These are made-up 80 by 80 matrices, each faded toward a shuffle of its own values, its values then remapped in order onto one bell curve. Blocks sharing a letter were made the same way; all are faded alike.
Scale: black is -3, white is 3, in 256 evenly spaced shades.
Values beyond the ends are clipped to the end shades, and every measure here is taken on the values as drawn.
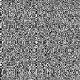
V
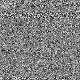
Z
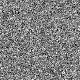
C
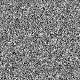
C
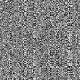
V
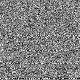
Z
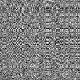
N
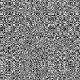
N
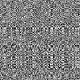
N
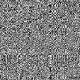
V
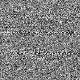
Z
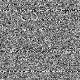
Z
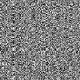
V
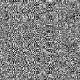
V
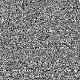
Z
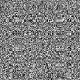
V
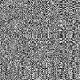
V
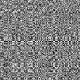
N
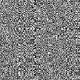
V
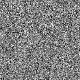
C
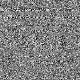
Z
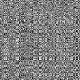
N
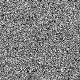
C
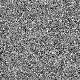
C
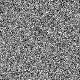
C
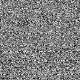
Z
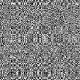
N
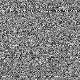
Z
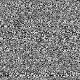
Z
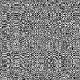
N
